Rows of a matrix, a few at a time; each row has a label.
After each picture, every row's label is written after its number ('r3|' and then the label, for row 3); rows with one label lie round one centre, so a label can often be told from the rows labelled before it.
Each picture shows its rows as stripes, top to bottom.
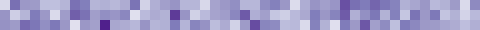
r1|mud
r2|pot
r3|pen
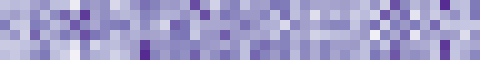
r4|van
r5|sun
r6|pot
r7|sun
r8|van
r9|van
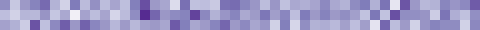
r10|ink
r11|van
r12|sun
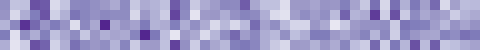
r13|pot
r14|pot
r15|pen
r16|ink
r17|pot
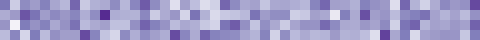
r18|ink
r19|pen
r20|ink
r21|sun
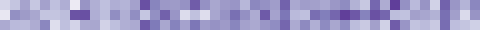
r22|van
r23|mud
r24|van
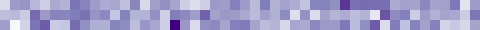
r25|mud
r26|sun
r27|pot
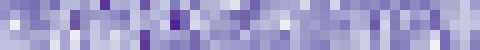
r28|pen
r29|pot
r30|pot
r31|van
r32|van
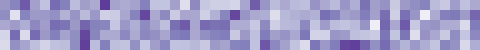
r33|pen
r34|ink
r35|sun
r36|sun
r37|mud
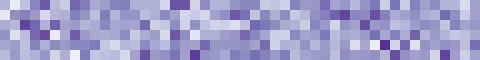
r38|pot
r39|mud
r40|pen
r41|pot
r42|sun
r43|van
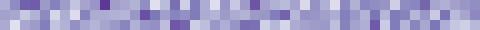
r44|pen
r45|van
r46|pot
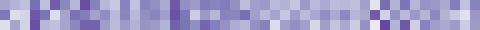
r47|sun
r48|pot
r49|sun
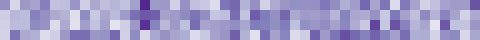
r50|ink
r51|van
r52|van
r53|mud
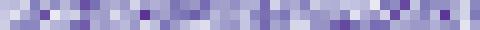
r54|sun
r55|van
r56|mud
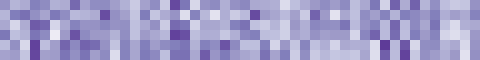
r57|pot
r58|pen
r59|pot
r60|pot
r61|sun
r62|sun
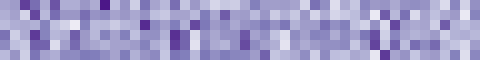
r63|pen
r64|sun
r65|van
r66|pot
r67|pot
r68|sun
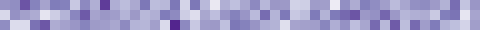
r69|pen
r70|mud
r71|pot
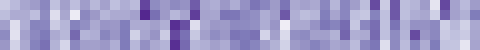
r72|van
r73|van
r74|pot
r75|pot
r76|pot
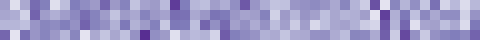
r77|pot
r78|sun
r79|sun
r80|ink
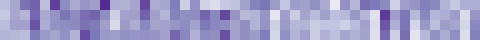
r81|pen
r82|sun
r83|sun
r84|sun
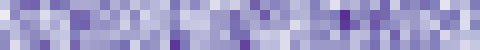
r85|pen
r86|mud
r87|mud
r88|pot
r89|pot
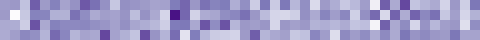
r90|sun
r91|pot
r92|sun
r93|pen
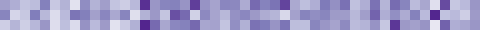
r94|van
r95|pot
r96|van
